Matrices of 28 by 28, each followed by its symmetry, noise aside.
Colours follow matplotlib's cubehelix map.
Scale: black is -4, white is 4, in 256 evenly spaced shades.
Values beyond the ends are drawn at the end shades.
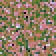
antisymmetric.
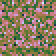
mirrored left to right.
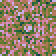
mirrored top to bottom.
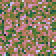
no symmetry.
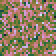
no symmetry.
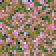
symmetric.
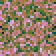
mirrored left to right.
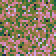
symmetric.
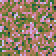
symmetric.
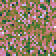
same after a half turn.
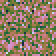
same after a half turn.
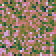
antisymmetric.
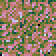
symmetric.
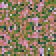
mirrored top to bottom.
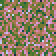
same after a half turn.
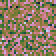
antisymmetric.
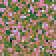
antisymmetric.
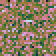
mirrored left to right.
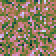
antisymmetric.
